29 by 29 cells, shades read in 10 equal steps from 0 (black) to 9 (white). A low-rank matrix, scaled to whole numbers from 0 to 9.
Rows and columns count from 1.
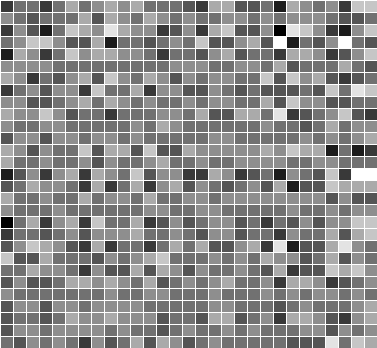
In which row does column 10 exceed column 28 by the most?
13
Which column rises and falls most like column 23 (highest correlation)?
9
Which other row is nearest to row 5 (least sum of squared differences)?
27
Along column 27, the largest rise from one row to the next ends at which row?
4
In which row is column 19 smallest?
15
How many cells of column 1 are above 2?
22
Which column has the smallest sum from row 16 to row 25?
7
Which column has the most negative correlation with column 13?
24
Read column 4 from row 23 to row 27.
5 3 4 3 3
